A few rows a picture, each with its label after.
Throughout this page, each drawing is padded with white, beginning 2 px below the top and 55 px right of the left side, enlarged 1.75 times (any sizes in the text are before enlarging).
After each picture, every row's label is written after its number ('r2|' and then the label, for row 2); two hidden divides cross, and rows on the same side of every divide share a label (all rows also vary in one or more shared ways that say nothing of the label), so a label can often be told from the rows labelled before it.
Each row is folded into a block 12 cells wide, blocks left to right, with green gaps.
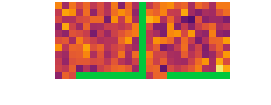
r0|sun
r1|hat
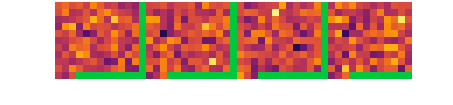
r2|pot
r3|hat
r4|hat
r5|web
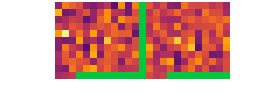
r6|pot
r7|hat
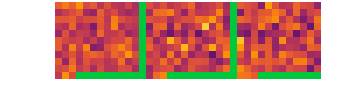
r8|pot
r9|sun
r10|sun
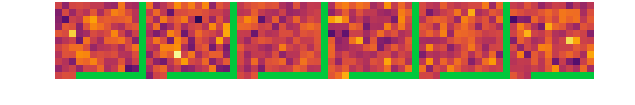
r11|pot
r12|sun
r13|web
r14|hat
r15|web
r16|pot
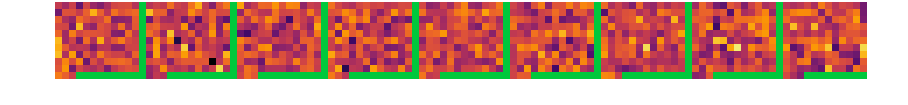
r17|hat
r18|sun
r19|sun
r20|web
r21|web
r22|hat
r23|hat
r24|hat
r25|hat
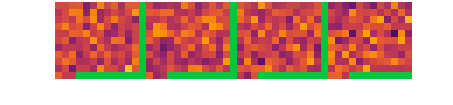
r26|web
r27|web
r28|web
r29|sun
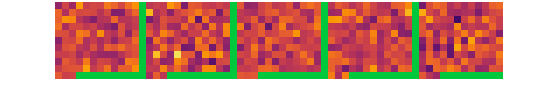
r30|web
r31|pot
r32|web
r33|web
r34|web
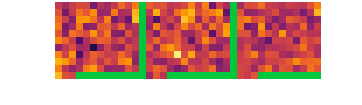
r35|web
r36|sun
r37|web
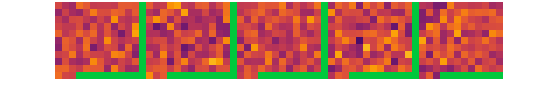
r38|web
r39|web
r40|pot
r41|pot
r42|sun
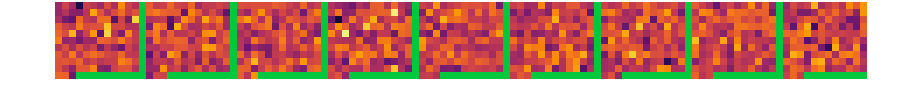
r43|sun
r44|pot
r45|web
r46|sun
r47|sun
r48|sun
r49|sun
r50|hat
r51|pot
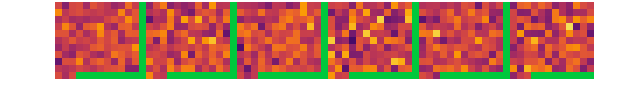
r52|web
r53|pot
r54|web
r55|web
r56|pot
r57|pot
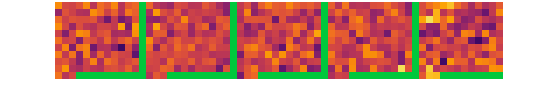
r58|hat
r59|sun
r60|sun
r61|sun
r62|pot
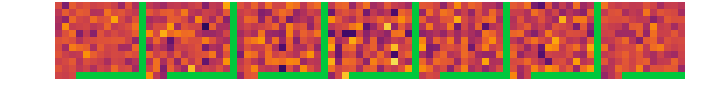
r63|pot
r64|web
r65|sun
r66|sun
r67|sun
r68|web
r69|sun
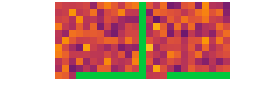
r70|hat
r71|sun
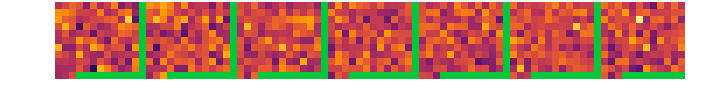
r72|hat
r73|pot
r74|web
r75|pot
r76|hat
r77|hat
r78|web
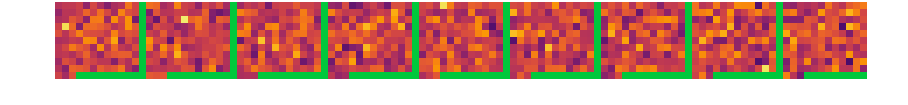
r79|web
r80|pot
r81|hat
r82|hat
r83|pot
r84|pot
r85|pot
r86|sun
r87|hat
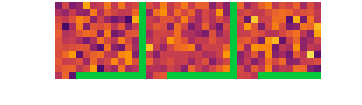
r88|sun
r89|sun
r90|web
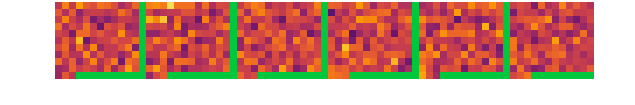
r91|sun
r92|web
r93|web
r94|pot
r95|hat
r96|sun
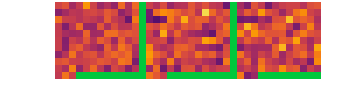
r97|pot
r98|sun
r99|web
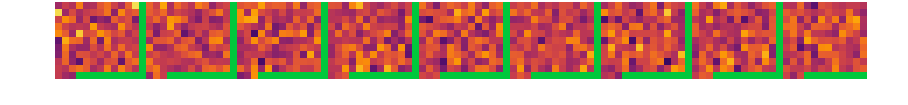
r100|web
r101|sun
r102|web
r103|pot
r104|pot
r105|pot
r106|sun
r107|pot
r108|hat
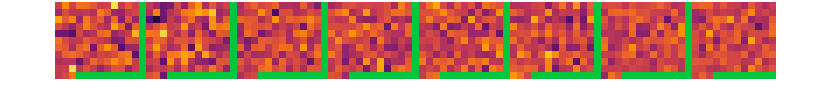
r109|hat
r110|sun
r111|pot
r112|hat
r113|pot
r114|sun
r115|sun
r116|pot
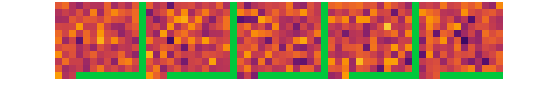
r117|web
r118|web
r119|sun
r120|pot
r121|sun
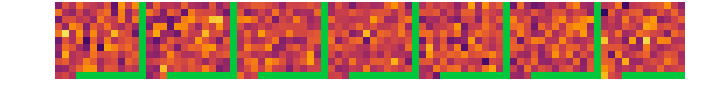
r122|pot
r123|pot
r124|web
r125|hat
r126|sun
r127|hat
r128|hat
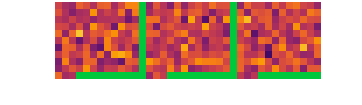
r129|web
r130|sun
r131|hat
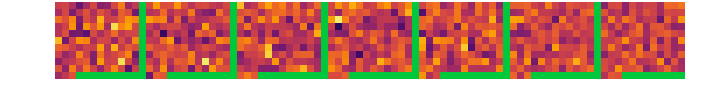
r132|hat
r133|sun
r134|sun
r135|web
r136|hat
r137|web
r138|sun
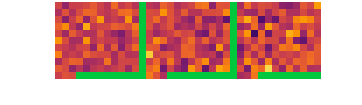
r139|hat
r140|hat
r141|web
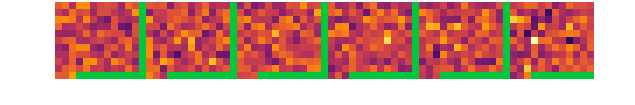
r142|pot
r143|hat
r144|hat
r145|pot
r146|hat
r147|hat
